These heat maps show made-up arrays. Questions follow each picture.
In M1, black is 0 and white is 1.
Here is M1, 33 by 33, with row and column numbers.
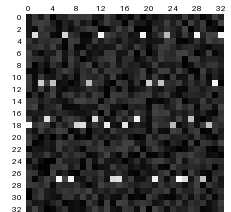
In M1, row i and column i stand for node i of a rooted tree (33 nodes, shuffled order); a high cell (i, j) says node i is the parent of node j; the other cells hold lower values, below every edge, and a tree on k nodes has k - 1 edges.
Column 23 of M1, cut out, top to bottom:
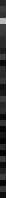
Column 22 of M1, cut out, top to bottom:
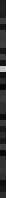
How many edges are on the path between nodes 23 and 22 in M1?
4
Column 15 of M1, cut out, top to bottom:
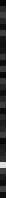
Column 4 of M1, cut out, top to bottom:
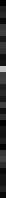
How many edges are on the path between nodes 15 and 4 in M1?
4
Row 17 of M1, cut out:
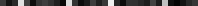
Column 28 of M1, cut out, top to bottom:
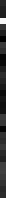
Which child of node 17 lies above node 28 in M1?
3
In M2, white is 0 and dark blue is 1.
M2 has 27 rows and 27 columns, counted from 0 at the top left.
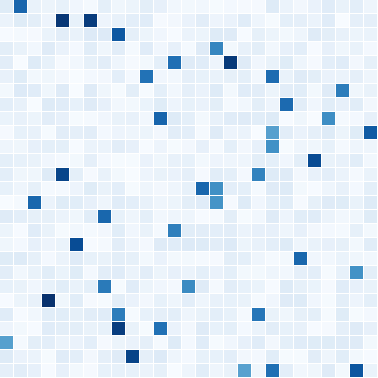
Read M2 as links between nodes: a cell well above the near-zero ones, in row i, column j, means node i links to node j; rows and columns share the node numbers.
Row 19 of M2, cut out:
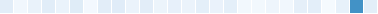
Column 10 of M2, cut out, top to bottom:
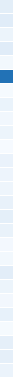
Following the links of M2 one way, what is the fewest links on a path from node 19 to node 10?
6
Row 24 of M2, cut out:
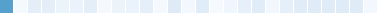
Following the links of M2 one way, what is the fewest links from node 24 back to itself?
4
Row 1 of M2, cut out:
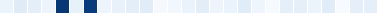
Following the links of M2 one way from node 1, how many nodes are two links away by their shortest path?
3
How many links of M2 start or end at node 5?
3
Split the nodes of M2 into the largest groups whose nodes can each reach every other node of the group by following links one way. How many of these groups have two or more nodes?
4
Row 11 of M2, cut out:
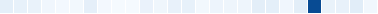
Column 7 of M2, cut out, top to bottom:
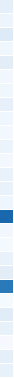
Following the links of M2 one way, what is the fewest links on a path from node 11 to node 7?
6
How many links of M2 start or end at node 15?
4
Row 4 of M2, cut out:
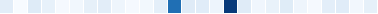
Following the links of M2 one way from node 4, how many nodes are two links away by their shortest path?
1
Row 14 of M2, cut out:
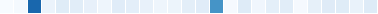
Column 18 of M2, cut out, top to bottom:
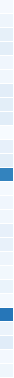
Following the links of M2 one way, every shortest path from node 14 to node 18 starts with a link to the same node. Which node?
node 2
